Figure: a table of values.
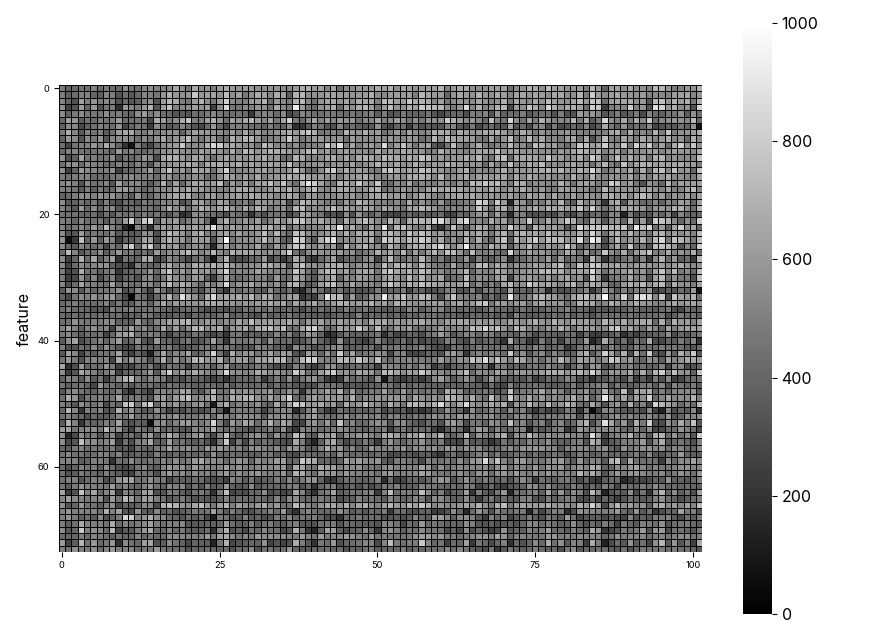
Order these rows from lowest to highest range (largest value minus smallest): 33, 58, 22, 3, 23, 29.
58, 23, 29, 3, 22, 33
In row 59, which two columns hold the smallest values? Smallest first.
8, 95
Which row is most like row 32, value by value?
6
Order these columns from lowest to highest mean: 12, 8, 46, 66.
12, 8, 46, 66
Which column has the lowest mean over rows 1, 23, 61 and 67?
11
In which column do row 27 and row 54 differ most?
24
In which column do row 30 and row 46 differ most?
84
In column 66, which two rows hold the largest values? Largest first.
18, 19
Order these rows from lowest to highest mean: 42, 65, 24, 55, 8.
65, 42, 55, 8, 24
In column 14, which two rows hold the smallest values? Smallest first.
53, 42
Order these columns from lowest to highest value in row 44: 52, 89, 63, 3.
63, 89, 52, 3
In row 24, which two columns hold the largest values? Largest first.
26, 84
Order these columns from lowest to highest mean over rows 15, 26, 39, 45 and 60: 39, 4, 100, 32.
4, 100, 32, 39
